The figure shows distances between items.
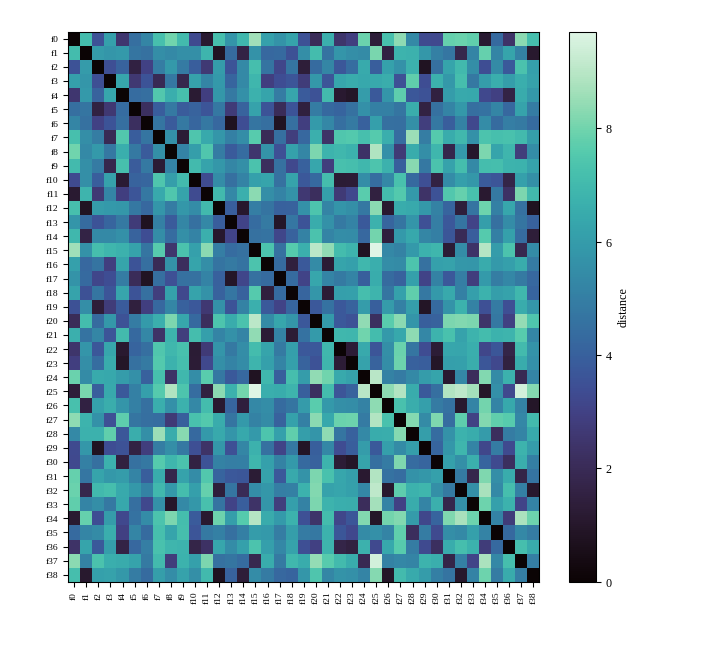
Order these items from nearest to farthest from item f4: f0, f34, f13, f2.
f0, f34, f2, f13
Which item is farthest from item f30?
f27
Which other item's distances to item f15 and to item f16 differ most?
f21
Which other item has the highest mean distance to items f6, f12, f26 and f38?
f25
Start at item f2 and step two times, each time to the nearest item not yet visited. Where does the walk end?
f19
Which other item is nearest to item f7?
f9
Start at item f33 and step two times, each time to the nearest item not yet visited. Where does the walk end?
f31
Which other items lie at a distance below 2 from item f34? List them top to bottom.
f0, f11, f25
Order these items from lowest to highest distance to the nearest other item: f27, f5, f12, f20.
f12, f5, f20, f27
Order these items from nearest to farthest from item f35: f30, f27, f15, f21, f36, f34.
f30, f36, f34, f15, f21, f27
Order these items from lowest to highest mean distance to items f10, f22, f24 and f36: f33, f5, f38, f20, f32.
f5, f20, f33, f38, f32
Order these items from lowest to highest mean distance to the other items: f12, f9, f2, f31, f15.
f2, f12, f31, f9, f15
